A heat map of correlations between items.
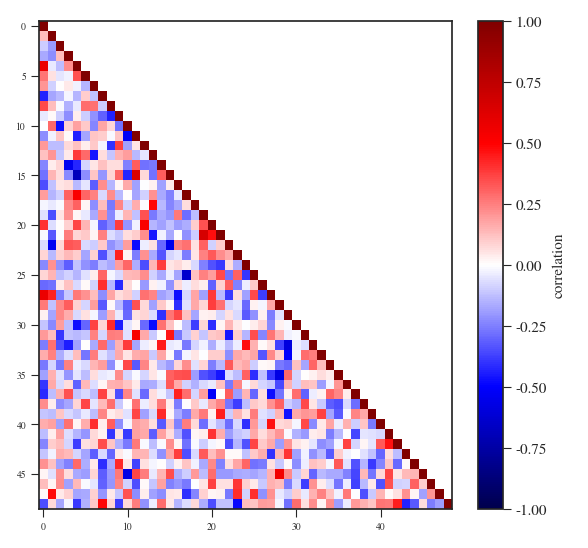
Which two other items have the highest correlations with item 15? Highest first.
11, 31
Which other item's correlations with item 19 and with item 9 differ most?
21
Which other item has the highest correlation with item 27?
0
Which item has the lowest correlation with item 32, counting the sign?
29
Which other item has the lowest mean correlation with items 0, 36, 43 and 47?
48
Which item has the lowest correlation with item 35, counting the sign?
28
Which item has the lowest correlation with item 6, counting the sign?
13
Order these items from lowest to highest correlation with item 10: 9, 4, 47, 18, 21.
9, 18, 21, 4, 47
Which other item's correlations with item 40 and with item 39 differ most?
14
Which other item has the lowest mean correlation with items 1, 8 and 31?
22
